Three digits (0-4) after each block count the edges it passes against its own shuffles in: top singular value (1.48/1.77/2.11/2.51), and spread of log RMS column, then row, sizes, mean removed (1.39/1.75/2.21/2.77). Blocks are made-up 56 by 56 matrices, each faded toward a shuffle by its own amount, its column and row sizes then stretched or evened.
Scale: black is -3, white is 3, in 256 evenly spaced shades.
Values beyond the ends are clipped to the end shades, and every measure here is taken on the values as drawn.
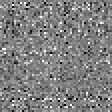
1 1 3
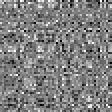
4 1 3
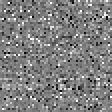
1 0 2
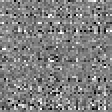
2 2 4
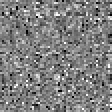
2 2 1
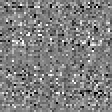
1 2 3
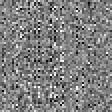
2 4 0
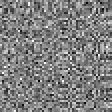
3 0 0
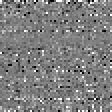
1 1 4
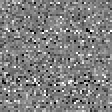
0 0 3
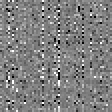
3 4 1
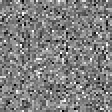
1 1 0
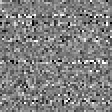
1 0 4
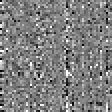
2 4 1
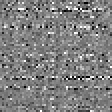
2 1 4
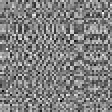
4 0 2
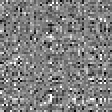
3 3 1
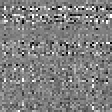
1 2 4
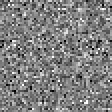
0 1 2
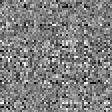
2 2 3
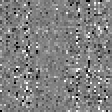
0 4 1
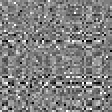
4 0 3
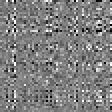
4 4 4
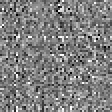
2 2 2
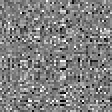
3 2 2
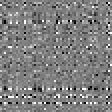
4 3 4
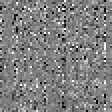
0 4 1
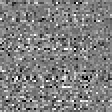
2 1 4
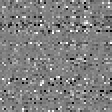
1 1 4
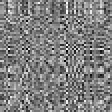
4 4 1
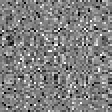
3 0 1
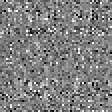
1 1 3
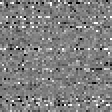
1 0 4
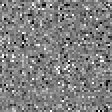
0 1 2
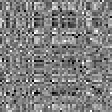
4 2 3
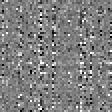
0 4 1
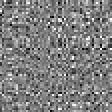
4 3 2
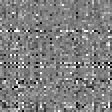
3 2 4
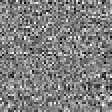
3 1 3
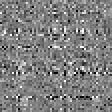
3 2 4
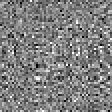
3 1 2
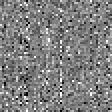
2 3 0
